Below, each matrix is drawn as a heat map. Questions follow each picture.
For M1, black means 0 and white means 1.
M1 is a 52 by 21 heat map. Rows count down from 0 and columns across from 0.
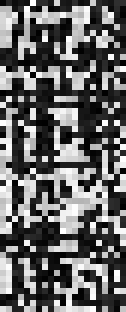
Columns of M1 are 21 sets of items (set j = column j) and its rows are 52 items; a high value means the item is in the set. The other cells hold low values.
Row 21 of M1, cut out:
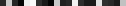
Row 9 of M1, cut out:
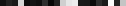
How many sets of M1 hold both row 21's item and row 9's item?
2
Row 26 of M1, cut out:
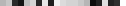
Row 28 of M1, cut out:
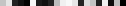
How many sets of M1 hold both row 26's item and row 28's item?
9
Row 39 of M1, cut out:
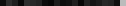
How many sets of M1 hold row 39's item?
1
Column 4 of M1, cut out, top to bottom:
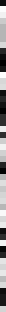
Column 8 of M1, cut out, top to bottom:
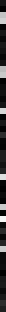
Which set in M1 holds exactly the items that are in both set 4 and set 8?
6
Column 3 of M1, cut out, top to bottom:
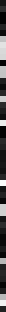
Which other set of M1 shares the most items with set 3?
11
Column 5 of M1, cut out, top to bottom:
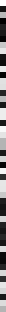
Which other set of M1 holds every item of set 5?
9
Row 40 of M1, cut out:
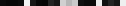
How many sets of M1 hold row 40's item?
6
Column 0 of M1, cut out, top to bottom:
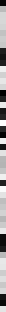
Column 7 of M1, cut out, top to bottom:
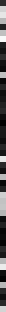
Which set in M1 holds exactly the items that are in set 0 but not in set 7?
19
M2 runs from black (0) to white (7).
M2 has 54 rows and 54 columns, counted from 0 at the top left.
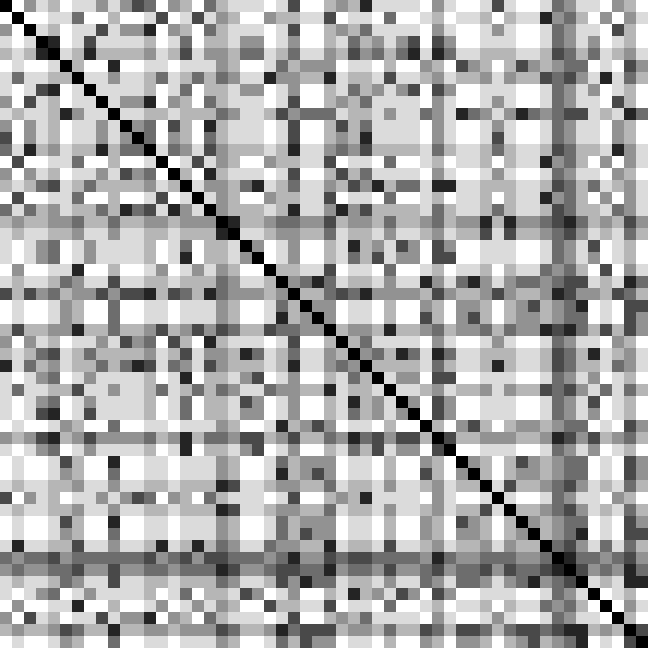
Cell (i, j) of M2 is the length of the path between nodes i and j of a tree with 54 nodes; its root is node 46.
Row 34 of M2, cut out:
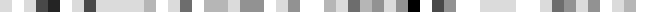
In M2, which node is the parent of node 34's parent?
36
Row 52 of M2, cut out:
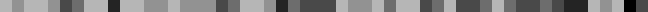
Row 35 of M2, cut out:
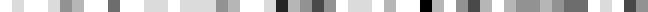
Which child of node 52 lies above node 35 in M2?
23
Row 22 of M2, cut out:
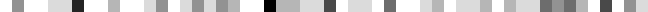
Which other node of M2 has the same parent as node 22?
50
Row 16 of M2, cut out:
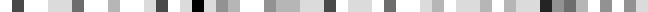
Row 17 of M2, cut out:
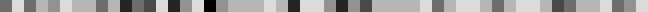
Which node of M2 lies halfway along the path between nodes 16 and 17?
47
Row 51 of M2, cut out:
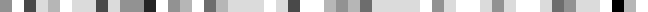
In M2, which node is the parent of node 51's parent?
24
